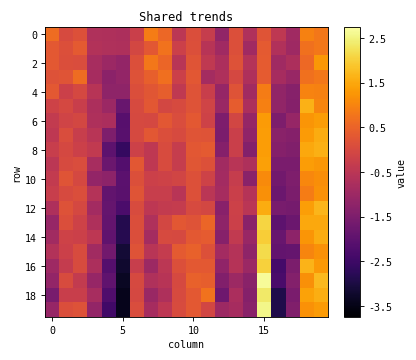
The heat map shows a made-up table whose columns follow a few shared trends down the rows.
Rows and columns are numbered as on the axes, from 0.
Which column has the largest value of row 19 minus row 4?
15
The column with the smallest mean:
5
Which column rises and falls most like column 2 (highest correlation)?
12
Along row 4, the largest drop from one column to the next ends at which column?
16
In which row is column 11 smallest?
3
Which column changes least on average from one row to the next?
10
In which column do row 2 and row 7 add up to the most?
19
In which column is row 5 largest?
18
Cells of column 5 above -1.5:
5
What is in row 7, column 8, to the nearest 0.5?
0
